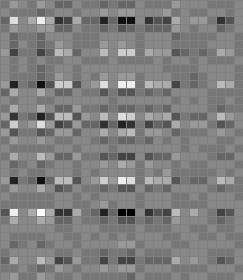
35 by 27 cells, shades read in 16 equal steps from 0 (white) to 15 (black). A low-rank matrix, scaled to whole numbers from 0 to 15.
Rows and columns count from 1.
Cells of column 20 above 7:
18
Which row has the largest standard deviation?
27
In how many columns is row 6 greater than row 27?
11
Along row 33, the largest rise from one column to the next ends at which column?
7
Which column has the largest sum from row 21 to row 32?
15
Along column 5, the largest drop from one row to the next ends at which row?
16
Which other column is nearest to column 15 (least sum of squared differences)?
14
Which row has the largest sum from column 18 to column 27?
3
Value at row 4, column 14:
10
